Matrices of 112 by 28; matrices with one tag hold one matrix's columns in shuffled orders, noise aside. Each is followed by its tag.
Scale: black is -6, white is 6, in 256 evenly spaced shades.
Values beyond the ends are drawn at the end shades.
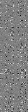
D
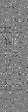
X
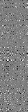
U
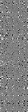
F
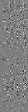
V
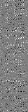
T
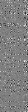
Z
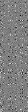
D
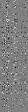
X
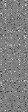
T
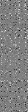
T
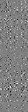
V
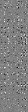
X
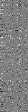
T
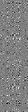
F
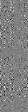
V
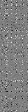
T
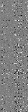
D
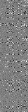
Z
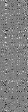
T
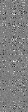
Z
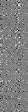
T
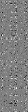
F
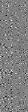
D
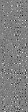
D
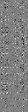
X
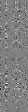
V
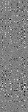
V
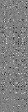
X
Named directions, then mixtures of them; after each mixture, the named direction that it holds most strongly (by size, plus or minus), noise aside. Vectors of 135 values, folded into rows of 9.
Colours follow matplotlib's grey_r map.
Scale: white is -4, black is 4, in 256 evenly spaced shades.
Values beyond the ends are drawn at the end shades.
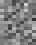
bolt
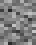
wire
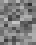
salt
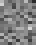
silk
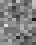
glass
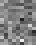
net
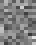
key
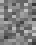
bolt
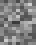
salt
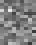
wire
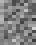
bolt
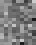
glass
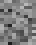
wire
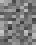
bolt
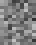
bolt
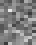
wire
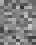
key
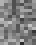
net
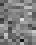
net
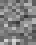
salt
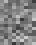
net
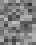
salt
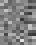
net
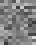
key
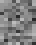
salt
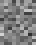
key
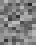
salt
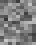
salt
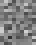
key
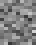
wire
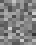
bolt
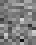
net
